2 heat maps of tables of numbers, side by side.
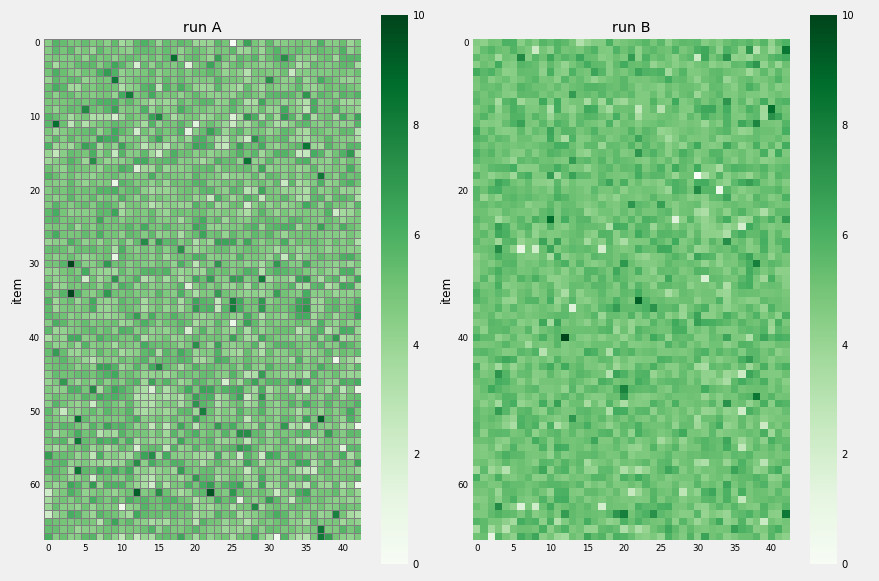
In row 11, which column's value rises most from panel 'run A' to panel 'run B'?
20
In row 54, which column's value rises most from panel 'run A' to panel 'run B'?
34
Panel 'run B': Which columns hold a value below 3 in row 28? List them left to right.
6, 8, 17
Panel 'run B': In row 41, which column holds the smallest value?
7
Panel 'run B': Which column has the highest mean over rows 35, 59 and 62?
22
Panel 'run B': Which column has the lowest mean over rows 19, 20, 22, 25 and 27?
33
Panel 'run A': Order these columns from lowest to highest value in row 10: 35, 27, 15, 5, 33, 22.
22, 5, 33, 35, 27, 15
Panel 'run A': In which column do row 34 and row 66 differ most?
3
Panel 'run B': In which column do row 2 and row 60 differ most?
30
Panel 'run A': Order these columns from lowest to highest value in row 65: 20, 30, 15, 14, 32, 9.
20, 14, 15, 30, 32, 9
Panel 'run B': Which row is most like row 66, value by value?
58
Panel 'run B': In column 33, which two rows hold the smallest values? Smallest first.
20, 17
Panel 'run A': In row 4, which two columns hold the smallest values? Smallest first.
33, 27
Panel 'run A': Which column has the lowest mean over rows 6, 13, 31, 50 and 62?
26
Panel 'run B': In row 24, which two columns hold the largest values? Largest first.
10, 42
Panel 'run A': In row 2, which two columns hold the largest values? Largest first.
17, 32
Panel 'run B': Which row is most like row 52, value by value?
65
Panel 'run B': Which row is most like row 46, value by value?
26
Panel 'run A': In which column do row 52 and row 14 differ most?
35
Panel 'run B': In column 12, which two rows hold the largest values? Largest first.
40, 64
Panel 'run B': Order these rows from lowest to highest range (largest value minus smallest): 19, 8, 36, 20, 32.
19, 8, 32, 36, 20
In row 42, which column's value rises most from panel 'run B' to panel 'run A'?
18
